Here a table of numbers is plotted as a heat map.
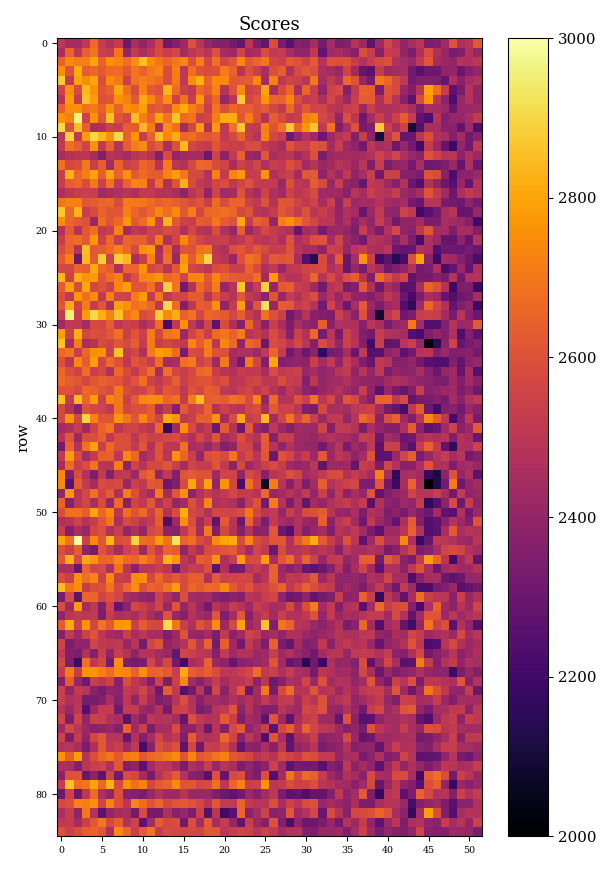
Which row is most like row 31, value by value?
3
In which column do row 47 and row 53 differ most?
14
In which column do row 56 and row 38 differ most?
2
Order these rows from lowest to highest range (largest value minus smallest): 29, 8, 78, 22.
78, 22, 8, 29
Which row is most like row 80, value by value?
59
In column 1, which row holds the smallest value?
47
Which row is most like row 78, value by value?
73
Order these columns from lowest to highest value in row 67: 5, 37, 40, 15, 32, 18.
40, 32, 37, 18, 5, 15
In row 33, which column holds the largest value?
7
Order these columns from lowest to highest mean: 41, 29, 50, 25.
50, 41, 29, 25
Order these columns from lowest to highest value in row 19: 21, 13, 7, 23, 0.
23, 21, 7, 0, 13
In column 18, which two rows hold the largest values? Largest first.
23, 47
